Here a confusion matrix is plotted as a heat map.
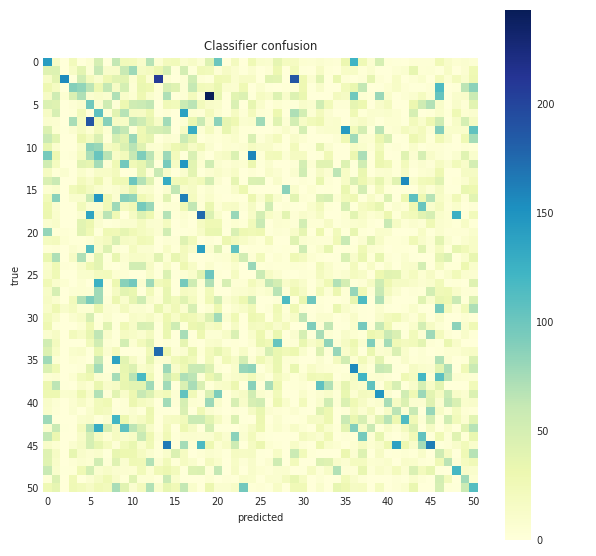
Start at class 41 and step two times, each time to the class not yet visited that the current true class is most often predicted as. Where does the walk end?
14
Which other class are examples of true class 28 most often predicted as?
37
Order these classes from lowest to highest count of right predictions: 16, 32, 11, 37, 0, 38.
32, 11, 38, 37, 0, 16
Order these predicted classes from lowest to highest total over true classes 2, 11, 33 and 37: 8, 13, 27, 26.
26, 8, 27, 13
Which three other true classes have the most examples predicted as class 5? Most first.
7, 18, 22
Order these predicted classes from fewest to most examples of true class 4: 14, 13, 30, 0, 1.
13, 0, 30, 1, 14
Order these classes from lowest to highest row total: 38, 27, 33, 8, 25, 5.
25, 27, 33, 5, 8, 38
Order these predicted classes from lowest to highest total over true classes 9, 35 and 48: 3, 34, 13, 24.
3, 13, 24, 34
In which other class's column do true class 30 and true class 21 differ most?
20
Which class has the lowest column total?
2
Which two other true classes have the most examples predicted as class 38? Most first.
33, 43
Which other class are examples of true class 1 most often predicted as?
10
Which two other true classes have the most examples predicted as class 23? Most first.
50, 36
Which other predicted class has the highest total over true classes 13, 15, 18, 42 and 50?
8
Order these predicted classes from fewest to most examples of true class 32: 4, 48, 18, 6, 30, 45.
48, 4, 18, 30, 6, 45
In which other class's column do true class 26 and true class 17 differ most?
6
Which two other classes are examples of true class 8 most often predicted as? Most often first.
35, 17
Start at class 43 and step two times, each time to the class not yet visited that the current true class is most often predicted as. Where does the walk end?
16
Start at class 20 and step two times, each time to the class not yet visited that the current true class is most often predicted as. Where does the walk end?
36
